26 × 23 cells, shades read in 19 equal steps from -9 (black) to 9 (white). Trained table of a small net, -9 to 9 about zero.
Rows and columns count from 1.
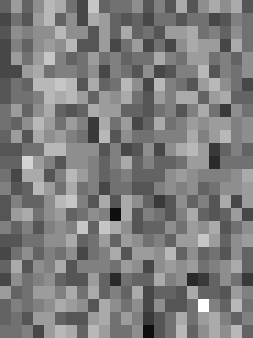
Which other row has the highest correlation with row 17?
3
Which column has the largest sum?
5
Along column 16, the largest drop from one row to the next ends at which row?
4
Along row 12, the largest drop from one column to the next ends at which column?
20
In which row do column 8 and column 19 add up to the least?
22
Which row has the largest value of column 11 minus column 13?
18
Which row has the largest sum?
8
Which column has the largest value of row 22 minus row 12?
15
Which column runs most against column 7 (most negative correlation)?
2
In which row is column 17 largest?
26
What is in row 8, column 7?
4
